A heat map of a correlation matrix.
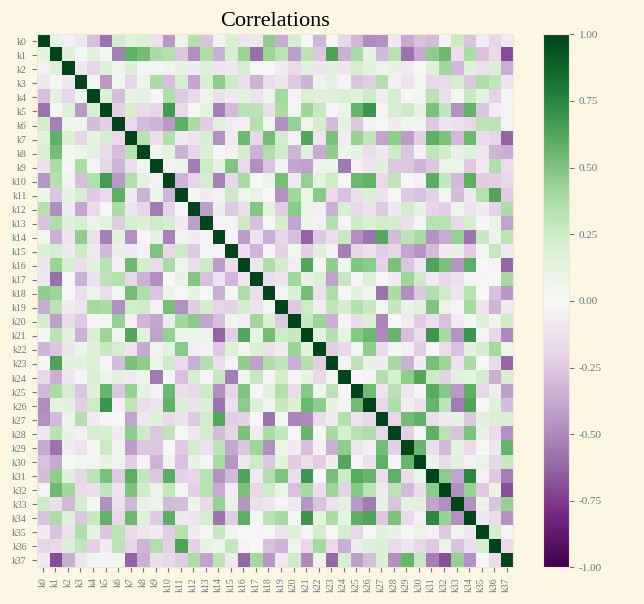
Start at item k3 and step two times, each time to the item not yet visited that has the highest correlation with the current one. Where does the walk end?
k27
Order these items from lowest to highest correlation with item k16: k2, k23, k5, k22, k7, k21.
k22, k2, k5, k23, k7, k21
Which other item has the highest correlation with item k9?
k15
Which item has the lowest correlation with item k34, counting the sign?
k14
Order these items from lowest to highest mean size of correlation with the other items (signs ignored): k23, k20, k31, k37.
k20, k23, k37, k31
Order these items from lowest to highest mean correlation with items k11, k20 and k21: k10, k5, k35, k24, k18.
k24, k10, k5, k35, k18
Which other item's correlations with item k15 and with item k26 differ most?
k5
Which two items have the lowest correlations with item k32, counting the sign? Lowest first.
k37, k33
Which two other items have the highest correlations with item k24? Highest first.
k30, k29
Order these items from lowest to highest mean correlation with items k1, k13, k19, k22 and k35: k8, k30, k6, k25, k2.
k6, k30, k2, k8, k25
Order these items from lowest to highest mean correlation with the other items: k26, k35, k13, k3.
k3, k35, k13, k26
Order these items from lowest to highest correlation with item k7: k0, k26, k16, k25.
k0, k26, k25, k16
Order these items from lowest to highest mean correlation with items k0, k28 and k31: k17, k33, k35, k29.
k29, k33, k17, k35
